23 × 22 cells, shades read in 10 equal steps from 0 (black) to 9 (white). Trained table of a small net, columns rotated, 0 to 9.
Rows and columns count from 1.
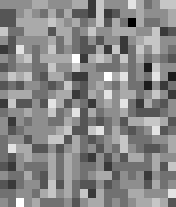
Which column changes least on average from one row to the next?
5
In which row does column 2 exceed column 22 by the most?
9
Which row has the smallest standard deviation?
20
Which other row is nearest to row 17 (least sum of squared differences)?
13
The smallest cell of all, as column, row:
17, 3
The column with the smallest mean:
11
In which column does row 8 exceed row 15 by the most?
10
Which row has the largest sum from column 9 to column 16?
7
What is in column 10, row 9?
2
